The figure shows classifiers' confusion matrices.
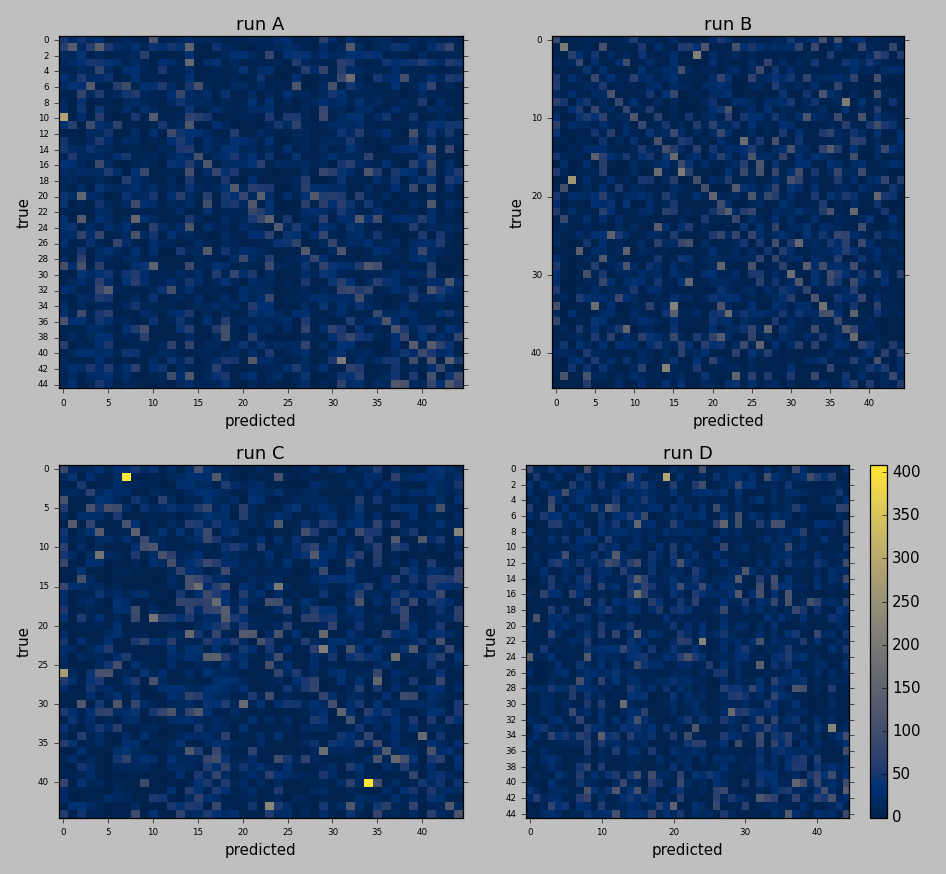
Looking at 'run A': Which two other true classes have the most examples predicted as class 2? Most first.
20, 23
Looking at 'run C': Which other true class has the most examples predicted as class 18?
19
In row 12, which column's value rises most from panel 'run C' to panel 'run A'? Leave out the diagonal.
39
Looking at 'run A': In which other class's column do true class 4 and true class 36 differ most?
0
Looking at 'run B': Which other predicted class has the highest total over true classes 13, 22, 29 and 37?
38
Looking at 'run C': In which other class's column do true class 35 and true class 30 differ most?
20
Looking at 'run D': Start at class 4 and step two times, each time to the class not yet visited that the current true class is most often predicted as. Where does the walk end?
5
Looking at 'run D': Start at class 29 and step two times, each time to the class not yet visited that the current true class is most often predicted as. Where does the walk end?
10
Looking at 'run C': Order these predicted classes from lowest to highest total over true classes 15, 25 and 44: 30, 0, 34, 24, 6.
30, 34, 6, 0, 24
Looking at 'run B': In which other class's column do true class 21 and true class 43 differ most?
23
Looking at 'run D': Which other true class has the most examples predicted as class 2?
16
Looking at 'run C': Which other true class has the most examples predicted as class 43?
23
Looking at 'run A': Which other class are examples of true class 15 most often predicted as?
34
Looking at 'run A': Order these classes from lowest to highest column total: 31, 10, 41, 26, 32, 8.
26, 10, 8, 32, 31, 41
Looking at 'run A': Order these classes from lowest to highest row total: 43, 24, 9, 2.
9, 2, 24, 43
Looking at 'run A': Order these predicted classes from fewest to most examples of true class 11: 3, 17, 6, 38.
38, 17, 6, 3
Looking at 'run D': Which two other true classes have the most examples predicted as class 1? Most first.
19, 42
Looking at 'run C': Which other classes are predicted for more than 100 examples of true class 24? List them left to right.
16, 17, 37
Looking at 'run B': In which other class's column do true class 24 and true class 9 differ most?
13
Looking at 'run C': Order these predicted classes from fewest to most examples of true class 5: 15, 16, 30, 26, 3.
30, 26, 15, 16, 3
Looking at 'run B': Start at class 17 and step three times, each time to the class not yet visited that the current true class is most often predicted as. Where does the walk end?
31
